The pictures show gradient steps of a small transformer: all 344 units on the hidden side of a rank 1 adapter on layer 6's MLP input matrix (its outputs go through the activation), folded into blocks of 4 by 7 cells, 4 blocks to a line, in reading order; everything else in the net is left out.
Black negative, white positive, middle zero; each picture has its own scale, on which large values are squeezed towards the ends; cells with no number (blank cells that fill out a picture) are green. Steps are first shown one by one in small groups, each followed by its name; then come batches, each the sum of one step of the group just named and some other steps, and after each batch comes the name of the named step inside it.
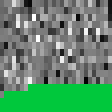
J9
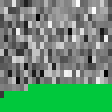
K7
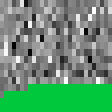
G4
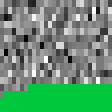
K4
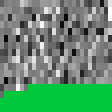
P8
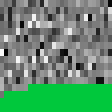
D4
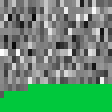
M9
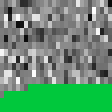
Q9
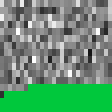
K7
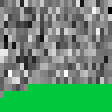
M9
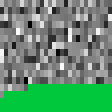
D4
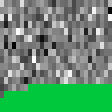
G4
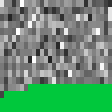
D4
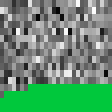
K7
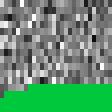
K4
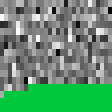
J9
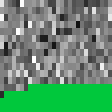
P8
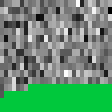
K7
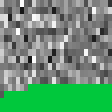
Q9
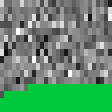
D4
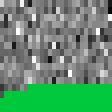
J9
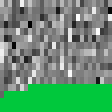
M9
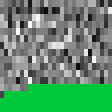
D4
